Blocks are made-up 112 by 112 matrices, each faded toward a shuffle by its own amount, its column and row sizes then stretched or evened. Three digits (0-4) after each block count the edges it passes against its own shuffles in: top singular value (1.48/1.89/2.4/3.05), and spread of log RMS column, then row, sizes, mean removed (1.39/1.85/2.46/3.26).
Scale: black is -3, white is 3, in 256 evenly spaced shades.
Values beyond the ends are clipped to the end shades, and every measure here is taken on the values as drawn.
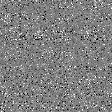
1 1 3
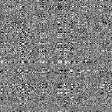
3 3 4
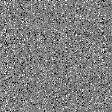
0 3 2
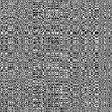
4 4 4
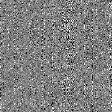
2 4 1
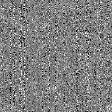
1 4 0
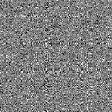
3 3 2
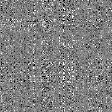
1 4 3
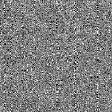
2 3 0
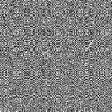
4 3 3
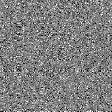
2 1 2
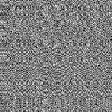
4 0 2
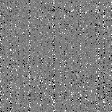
1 4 1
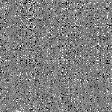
2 3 2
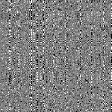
3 4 1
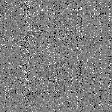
1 3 2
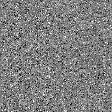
1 2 0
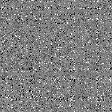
0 3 3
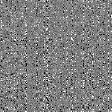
2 4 3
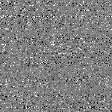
0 0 4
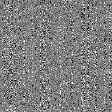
1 4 0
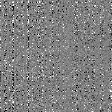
2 4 2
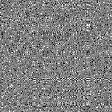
3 1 2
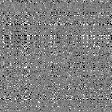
3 3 4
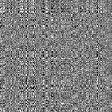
4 4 3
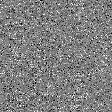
2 0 0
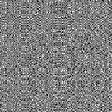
4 2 1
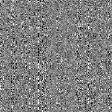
2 4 2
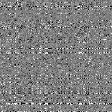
3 2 4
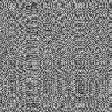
4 0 1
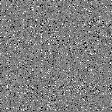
0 2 2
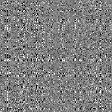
3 4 3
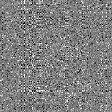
3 3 2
